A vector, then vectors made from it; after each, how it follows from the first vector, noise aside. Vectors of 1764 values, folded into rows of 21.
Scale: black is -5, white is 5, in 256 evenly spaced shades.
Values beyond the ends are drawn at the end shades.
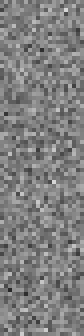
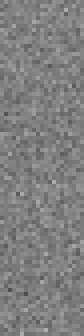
shrunk.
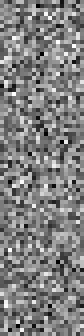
reversed, negated, scaled up.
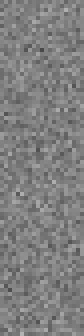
shrunk.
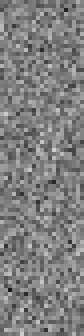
sign-scrambled.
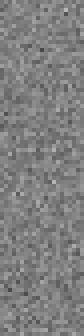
shrunk.
